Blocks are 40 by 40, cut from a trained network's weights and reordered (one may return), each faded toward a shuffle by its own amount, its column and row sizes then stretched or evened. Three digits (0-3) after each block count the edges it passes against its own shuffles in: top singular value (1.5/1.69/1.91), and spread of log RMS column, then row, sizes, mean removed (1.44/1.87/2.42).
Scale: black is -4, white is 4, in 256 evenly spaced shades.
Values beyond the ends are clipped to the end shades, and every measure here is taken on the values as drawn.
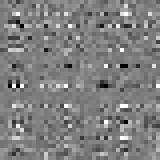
2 2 3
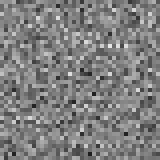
0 1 0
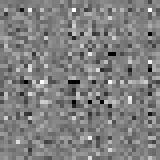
0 2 2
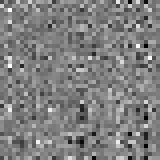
2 2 2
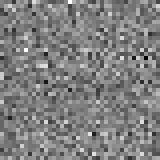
0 0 1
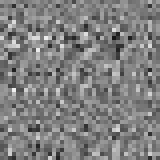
3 2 2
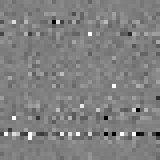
2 0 2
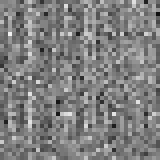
2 0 1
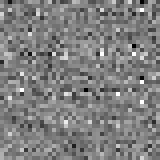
1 1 2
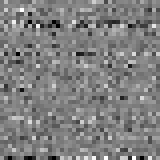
0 0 3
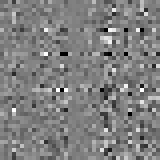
0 3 2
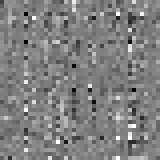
1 3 1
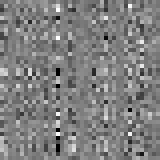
3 3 1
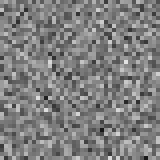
1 0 0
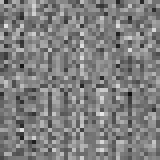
3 3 0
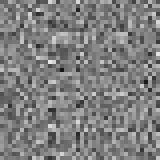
3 2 0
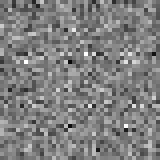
1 0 2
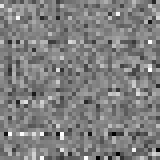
0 1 2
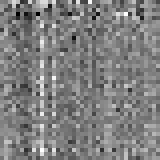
3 1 2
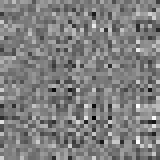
3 2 2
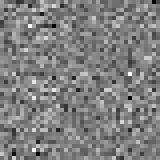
1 1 1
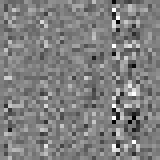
2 3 0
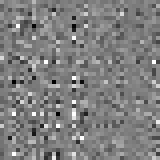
1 3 1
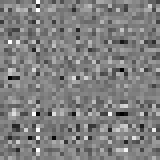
3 2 3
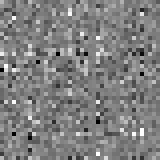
0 3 1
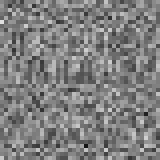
2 0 0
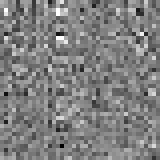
2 2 1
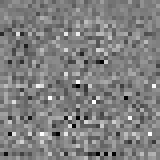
0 0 2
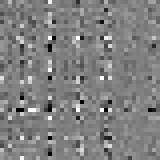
2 3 2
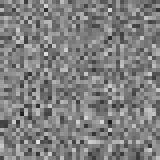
2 1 0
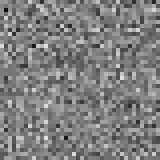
2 0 1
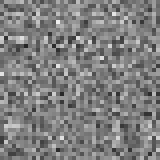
1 0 2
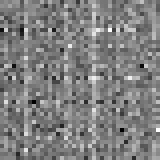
2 0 2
